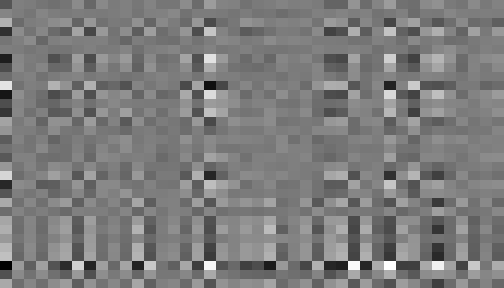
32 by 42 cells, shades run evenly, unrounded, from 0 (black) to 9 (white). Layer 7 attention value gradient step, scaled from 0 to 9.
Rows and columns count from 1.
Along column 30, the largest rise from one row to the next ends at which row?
30
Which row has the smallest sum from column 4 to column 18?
10
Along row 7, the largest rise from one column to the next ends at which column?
18
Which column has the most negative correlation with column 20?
4
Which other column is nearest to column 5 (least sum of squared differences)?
17
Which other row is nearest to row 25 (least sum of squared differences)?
32
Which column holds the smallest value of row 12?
1
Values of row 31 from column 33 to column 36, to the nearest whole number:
6 4 3 5
